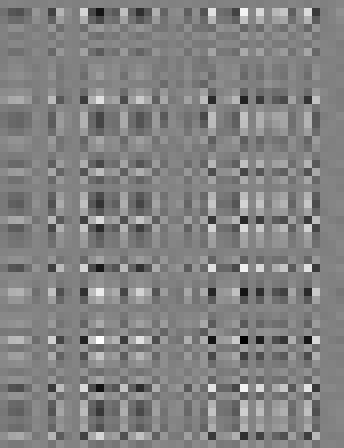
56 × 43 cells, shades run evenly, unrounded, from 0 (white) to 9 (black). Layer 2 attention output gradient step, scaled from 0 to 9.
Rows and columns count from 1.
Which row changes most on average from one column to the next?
43
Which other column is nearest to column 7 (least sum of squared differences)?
40
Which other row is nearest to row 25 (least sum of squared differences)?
3
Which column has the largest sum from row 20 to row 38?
13
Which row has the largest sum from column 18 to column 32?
15
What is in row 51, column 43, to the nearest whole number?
4
